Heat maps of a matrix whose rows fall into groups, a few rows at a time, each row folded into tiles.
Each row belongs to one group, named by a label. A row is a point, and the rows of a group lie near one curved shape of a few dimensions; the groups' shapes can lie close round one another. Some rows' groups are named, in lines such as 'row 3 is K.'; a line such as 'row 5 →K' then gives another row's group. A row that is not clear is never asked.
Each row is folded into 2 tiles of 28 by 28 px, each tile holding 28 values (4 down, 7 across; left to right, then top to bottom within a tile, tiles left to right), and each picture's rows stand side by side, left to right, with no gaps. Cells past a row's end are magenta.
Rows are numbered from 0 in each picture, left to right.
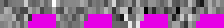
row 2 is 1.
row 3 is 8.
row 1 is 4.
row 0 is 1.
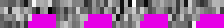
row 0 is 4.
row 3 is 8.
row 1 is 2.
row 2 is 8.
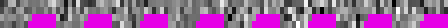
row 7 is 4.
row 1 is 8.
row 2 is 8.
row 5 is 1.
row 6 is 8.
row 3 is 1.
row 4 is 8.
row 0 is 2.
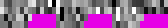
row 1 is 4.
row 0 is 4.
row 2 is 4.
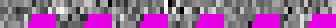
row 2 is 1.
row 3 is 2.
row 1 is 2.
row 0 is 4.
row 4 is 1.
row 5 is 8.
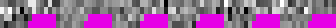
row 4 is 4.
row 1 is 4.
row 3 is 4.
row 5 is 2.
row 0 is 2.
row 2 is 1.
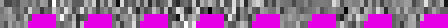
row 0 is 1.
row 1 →8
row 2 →8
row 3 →1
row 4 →8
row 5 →1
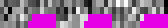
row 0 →8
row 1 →2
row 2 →1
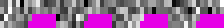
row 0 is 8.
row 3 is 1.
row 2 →1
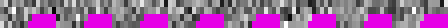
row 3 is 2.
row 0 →8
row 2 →2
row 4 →8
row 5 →2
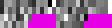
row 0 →4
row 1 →1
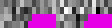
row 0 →1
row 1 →8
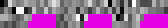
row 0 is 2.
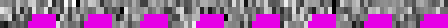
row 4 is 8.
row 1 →8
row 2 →8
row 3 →1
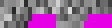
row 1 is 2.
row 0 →1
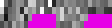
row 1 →4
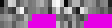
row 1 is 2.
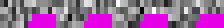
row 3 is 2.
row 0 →8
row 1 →8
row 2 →1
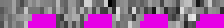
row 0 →1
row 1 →4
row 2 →4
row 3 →8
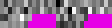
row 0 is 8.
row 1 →2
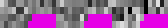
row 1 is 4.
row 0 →2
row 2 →2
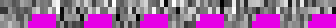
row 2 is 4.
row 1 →4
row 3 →1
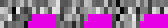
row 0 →1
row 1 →4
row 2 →8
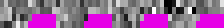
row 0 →8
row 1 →1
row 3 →2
